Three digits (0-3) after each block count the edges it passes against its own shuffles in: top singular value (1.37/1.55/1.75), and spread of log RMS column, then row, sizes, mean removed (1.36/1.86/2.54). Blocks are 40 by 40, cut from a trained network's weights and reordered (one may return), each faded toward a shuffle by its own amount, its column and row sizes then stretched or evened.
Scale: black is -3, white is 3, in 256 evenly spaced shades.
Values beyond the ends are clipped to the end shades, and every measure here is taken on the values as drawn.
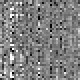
1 3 0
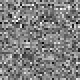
2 0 1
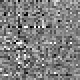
1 2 2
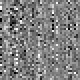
1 3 0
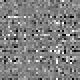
1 2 3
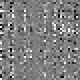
1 3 2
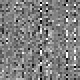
3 3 0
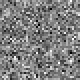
0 1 0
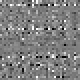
1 2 3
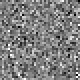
0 1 1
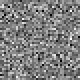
0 0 1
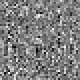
1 2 0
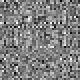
3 1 2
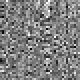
2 2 0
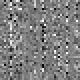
0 3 1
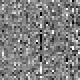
0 3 0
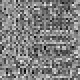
3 0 0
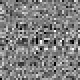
3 2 2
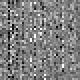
1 3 0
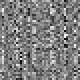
3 3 0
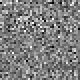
0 0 1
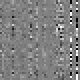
3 3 0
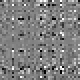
3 3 3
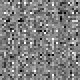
0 2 2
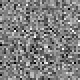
1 1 1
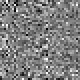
2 2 1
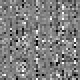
1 3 1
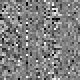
1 3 0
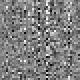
2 3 0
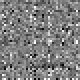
0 2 2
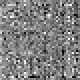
1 1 2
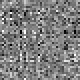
2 2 2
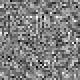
1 0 1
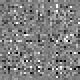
0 2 3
